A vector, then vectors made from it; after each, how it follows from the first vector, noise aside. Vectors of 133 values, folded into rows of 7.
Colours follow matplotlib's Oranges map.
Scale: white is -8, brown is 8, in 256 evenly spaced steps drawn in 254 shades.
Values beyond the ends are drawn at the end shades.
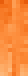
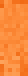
wrapped around, negated, partly zeroed.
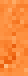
wrapped around, negated, partly zeroed.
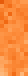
partly zeroed.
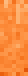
reversed, partly zeroed.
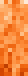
negated, scaled up.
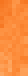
shrunk.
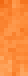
shrunk.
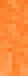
shrunk.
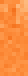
reversed, partly zeroed.
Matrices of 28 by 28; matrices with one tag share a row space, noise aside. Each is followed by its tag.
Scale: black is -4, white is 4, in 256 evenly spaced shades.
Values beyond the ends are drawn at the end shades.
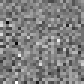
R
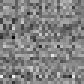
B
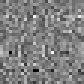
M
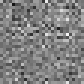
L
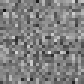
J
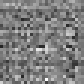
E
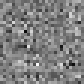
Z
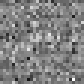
B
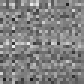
B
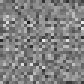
J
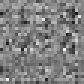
E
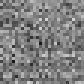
B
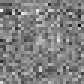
R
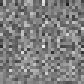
L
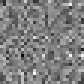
M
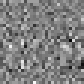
M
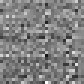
E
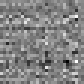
E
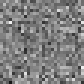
L
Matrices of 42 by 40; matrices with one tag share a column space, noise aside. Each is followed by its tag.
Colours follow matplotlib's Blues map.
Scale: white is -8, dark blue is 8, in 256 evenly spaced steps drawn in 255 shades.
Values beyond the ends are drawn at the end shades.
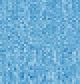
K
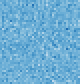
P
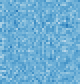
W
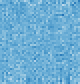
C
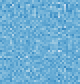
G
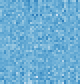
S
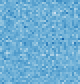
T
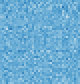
G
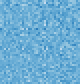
P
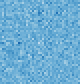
T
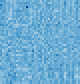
K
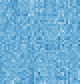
S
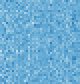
W
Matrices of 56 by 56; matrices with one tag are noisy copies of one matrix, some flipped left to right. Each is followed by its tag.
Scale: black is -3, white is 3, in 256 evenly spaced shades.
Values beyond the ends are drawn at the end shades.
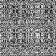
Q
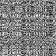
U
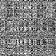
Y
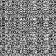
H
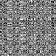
H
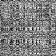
Y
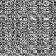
H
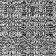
U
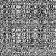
Q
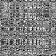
Y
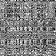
Y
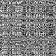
U
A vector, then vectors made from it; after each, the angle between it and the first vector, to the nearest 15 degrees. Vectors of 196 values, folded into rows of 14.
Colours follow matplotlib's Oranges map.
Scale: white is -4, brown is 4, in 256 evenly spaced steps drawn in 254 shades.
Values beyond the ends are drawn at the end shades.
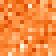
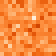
90 degrees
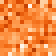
15 degrees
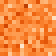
45 degrees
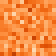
105 degrees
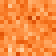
75 degrees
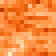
60 degrees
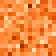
150 degrees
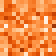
105 degrees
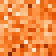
150 degrees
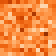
75 degrees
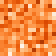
30 degrees
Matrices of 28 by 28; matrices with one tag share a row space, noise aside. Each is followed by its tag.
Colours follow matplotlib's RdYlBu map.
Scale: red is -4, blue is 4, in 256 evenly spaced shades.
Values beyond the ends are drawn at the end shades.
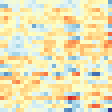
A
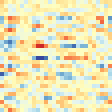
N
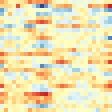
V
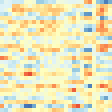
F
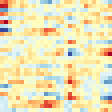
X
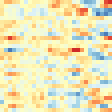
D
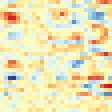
D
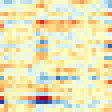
V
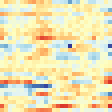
V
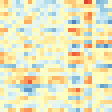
F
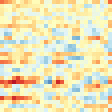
A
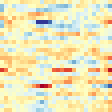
V
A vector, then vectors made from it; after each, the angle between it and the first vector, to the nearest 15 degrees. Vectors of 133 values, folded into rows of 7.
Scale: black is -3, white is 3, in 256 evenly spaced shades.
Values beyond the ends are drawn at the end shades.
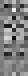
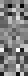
75 degrees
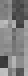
75 degrees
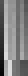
90 degrees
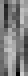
75 degrees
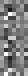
105 degrees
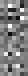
105 degrees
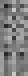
30 degrees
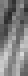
105 degrees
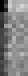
105 degrees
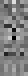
30 degrees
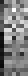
45 degrees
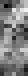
60 degrees
